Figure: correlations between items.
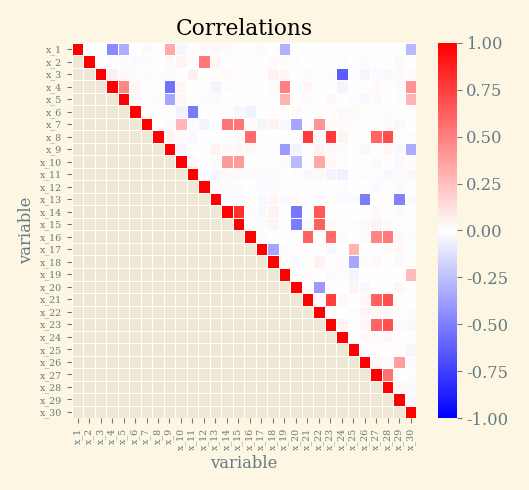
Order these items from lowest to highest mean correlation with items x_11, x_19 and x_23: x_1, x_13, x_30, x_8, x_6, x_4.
x_6, x_1, x_13, x_30, x_4, x_8
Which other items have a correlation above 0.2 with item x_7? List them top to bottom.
x_10, x_14, x_15, x_22
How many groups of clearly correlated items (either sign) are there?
8
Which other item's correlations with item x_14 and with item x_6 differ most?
x_15
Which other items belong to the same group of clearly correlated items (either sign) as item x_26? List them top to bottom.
x_13, x_29
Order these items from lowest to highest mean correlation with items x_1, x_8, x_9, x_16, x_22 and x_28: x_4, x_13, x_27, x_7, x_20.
x_4, x_20, x_13, x_7, x_27
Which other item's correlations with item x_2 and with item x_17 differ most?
x_12
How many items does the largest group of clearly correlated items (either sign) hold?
6
